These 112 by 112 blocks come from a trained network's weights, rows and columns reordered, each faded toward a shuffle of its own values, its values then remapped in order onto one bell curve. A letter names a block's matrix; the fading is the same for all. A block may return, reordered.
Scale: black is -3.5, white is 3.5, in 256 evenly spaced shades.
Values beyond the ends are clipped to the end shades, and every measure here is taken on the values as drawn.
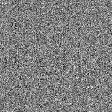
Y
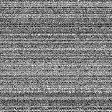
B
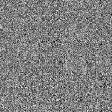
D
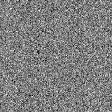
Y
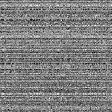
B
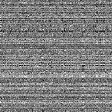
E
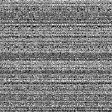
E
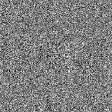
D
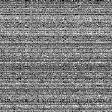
E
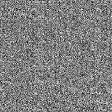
D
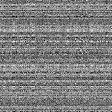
B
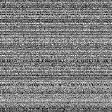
B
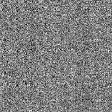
D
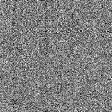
Y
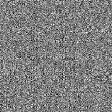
D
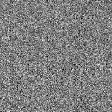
Y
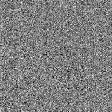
Y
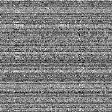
E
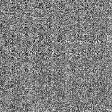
D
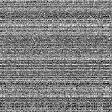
B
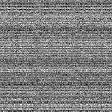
B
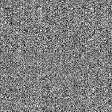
D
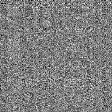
D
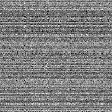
E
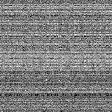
B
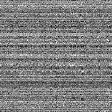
E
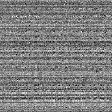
E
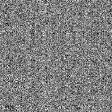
D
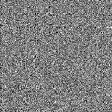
Y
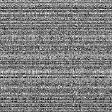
E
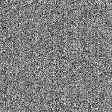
Y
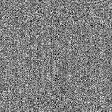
Y
